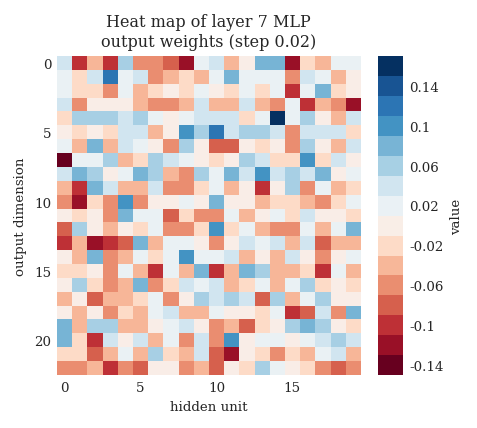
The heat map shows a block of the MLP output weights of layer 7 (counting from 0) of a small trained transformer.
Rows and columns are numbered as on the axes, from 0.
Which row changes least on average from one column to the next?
22
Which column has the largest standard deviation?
10
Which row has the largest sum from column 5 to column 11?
5
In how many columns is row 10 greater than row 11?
7
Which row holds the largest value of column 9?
15
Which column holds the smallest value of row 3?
19
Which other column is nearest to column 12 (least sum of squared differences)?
9
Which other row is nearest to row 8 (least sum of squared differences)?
4
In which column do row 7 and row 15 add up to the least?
0
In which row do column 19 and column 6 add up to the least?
3
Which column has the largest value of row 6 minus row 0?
8
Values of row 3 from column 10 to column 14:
-0.04 -0.04 0.04 -0.04 -0.06
